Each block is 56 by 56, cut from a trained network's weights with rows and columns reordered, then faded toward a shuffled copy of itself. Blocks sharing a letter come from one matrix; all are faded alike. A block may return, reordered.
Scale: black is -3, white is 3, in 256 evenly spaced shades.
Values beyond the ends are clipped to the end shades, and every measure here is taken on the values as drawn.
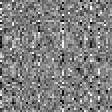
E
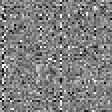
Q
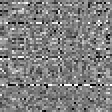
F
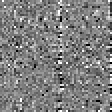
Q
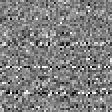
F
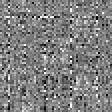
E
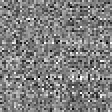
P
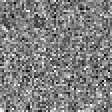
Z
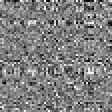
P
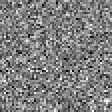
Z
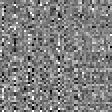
E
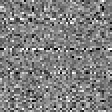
P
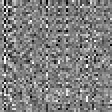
E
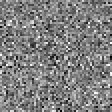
Z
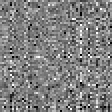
Q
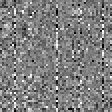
Q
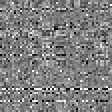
F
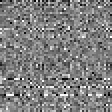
F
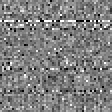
F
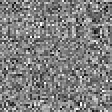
Z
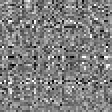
P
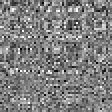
P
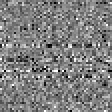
P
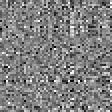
P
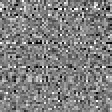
P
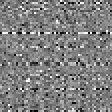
F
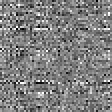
P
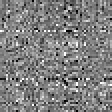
Q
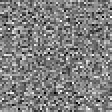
Z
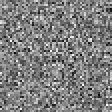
Z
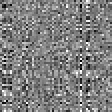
E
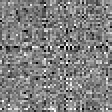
Q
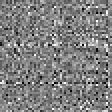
Q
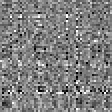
Q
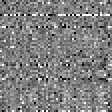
F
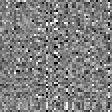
E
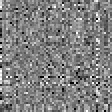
Q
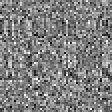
Z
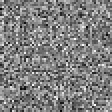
Z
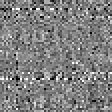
F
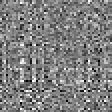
P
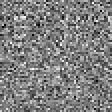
Z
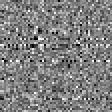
P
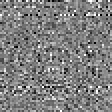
P
